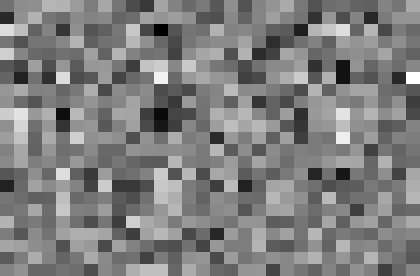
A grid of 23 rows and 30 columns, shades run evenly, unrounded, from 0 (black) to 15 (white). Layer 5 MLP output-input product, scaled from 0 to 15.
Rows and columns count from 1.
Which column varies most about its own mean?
12
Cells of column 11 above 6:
16
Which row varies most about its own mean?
7
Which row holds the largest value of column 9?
5
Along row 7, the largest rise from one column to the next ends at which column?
30
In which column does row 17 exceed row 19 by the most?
20
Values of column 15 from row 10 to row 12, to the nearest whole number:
7 6 8
